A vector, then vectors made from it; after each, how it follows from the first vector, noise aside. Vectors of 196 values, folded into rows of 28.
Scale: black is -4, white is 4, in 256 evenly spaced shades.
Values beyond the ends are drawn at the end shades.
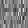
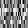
negated, scaled up.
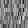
negated.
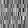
negated.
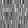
negated, partly zeroed.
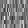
reversed.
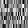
negated, scaled up.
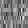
negated.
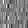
wrapped around, partly zeroed.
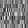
reversed.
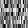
negated, scaled up.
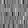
negated, partly zeroed.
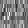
reversed.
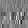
wrapped around, partly zeroed.
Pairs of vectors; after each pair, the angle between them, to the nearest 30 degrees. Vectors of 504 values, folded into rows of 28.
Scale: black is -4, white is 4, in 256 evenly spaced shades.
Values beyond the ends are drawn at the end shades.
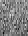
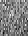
30 degrees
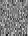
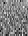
60 degrees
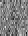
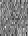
30 degrees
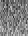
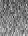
30 degrees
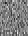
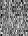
120 degrees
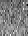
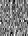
90 degrees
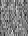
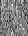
30 degrees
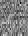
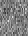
60 degrees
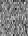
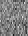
30 degrees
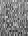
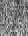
120 degrees
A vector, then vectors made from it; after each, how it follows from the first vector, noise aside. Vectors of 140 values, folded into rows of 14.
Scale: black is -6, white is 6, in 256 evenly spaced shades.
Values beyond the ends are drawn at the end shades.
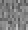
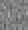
wrapped around, shrunk.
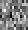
wrapped around, negated, scaled up.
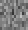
wrapped around, negated.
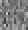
wrapped around, negated.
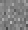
negated, partly zeroed.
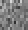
reversed.
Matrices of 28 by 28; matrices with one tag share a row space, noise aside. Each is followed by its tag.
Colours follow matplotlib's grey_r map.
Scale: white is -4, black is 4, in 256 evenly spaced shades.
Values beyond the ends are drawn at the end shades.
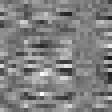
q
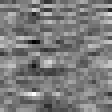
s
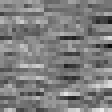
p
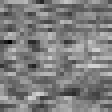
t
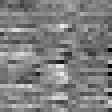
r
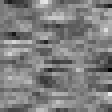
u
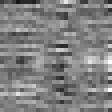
r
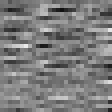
u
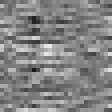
s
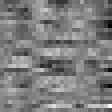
u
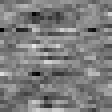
s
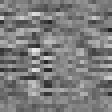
s
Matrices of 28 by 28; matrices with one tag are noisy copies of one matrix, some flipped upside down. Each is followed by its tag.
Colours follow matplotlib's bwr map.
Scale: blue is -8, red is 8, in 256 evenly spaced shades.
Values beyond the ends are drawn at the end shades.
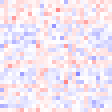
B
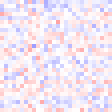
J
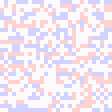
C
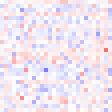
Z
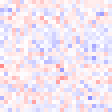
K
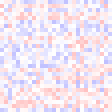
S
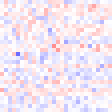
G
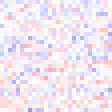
G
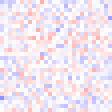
J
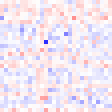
B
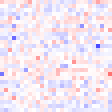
J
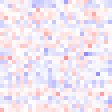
K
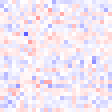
J
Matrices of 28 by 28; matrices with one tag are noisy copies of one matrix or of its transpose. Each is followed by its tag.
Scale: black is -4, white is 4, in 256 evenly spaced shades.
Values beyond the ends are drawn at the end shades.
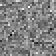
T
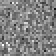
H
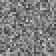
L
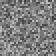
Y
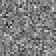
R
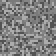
H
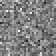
H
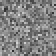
T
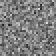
H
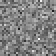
T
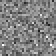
R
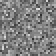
H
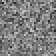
R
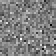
H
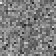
T
